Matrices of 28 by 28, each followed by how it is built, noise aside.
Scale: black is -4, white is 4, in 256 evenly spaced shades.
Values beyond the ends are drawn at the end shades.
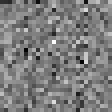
uneven columns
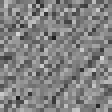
Hankel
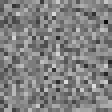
repeating rows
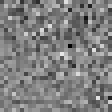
upper triangular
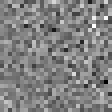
upper triangular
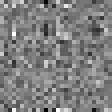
low rank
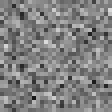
repeating rows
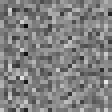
repeating rows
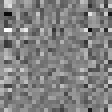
low rank
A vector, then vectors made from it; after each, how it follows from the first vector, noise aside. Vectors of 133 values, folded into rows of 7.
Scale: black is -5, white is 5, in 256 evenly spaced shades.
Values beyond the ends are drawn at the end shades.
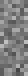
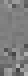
partly zeroed.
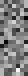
negated, scaled up.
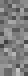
negated.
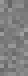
reversed, shrunk.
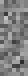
wrapped around, negated.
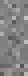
partly zeroed.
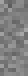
reversed, shrunk.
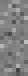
partly zeroed.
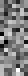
negated, scaled up.
